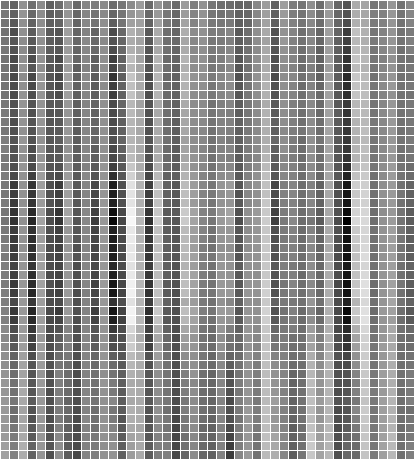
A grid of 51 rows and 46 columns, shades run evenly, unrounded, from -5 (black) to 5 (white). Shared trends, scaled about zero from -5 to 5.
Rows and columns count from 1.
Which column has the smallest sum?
39
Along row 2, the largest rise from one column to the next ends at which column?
40
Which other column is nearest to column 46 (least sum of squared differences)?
19
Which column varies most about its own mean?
13
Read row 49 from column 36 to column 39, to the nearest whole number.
1 2 -2 -1
